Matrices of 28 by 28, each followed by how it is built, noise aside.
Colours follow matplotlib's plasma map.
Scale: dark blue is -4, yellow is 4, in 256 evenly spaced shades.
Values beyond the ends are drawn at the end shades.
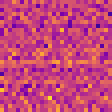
repeating columns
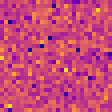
sparse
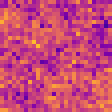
smooth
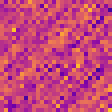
Hankel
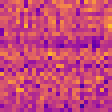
blocks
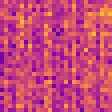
blocks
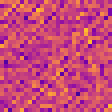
Hankel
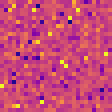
sparse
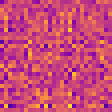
low rank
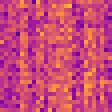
blocks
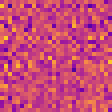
low rank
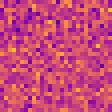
blocks
